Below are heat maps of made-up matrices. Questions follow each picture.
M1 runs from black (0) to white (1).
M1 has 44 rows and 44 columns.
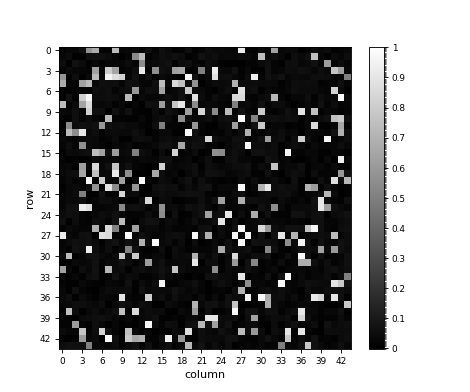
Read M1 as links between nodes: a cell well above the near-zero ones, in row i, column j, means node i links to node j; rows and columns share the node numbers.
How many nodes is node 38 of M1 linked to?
6
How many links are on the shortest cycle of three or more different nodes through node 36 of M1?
3
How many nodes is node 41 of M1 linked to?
8
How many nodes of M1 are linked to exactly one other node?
2
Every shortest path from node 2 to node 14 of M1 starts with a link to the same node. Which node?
node 12
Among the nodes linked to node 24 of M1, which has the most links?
node 15
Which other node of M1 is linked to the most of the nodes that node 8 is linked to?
node 5
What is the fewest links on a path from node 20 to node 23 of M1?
3
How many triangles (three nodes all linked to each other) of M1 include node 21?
0
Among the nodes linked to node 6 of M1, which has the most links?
node 27
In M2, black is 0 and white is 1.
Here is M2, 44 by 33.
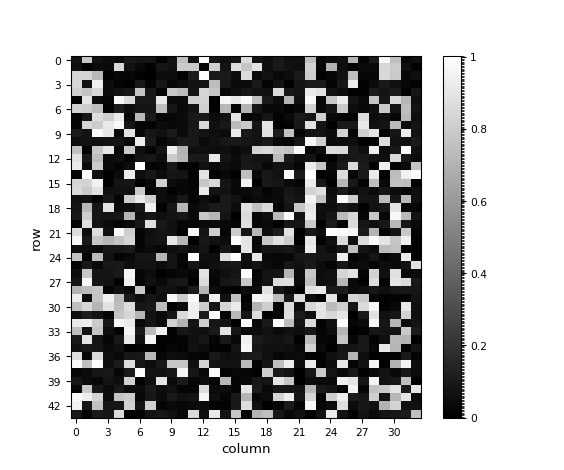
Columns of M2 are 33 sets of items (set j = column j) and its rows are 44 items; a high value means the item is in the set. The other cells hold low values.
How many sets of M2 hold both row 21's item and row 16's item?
2
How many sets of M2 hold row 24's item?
9
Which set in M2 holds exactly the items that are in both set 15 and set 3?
27
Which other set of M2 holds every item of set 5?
25
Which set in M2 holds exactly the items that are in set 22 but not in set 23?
16
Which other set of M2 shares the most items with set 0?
2
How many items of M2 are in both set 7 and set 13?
0
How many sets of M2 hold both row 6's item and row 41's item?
8
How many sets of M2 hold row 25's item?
1
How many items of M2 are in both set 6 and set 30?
0
